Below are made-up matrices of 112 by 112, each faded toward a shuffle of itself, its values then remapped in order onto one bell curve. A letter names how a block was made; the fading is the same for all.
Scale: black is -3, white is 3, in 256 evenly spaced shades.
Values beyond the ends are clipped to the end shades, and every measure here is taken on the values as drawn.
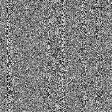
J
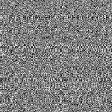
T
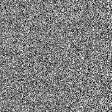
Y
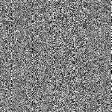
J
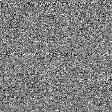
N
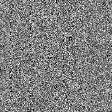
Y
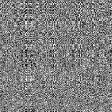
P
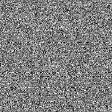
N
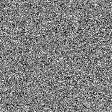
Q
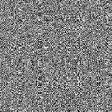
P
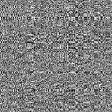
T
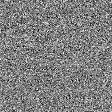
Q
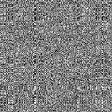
P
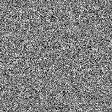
Q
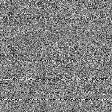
N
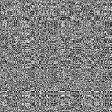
T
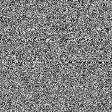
N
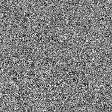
Q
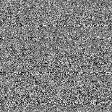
N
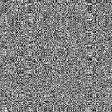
P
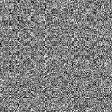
P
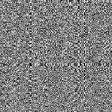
P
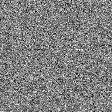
Q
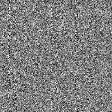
Y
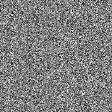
Y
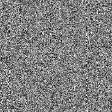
Y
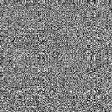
P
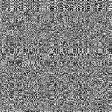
T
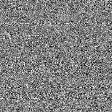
N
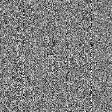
J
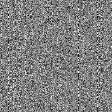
J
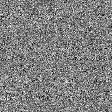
Q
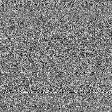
N
